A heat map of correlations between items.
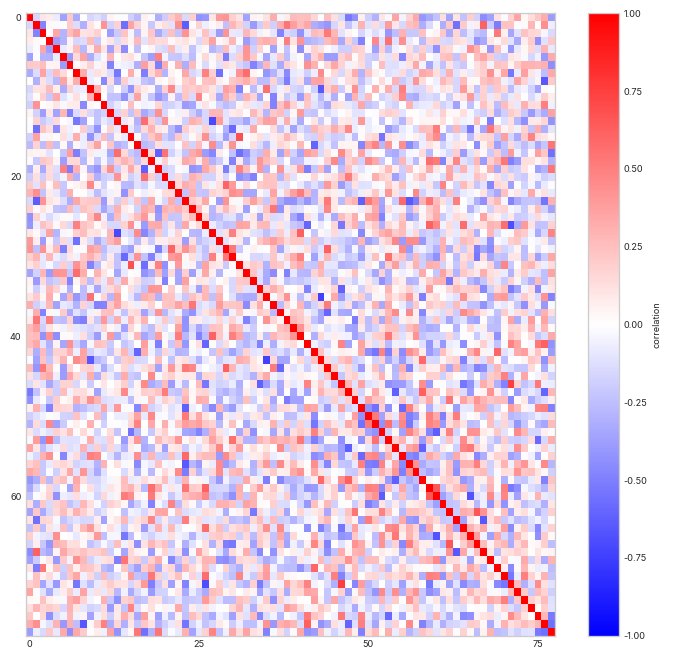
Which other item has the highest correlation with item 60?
59
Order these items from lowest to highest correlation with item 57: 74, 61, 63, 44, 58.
63, 58, 44, 61, 74
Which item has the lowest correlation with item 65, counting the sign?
60
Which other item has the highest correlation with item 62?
66
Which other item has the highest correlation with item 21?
29
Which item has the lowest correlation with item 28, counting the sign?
7
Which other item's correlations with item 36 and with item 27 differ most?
13
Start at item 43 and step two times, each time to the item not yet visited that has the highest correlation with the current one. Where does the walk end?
47
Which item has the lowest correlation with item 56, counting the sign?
23
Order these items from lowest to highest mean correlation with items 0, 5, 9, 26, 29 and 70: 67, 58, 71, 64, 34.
71, 58, 67, 34, 64
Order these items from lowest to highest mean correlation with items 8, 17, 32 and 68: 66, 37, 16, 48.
37, 16, 66, 48
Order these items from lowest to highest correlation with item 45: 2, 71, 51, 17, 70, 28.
71, 28, 17, 51, 2, 70
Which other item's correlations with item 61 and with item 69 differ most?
18
